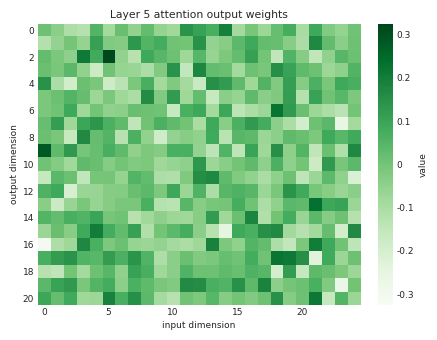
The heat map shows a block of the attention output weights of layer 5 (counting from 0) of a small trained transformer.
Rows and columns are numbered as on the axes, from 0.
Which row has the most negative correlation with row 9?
16
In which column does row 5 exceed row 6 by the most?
10
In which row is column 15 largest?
19
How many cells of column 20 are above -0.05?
13
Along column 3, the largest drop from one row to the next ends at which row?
3
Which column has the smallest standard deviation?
6
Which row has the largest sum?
17
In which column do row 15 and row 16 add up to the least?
0
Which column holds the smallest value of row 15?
14
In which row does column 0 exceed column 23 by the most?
9
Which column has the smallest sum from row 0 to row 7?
20
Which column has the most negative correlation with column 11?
23
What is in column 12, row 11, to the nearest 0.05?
0.15
